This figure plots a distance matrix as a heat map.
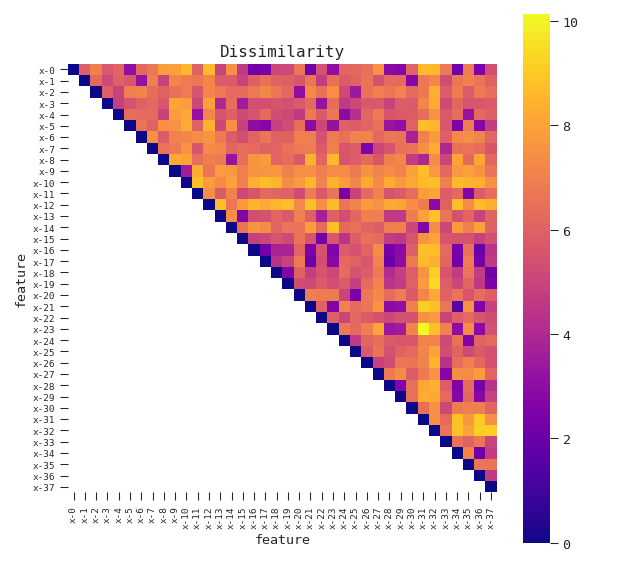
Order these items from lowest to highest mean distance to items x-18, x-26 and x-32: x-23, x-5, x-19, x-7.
x-7, x-19, x-5, x-23
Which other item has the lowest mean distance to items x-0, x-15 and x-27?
x-22
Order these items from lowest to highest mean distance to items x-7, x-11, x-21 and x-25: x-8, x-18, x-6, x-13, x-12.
x-18, x-13, x-8, x-6, x-12
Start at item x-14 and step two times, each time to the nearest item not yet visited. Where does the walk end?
x-8
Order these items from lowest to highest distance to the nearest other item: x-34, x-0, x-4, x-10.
x-34, x-0, x-4, x-10
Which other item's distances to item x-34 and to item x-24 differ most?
x-21
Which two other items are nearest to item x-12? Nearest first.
x-32, x-33
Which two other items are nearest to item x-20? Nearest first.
x-25, x-2
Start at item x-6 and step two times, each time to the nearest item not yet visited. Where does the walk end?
x-30
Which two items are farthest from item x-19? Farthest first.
x-32, x-12
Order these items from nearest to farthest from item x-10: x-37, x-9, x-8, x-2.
x-9, x-2, x-37, x-8
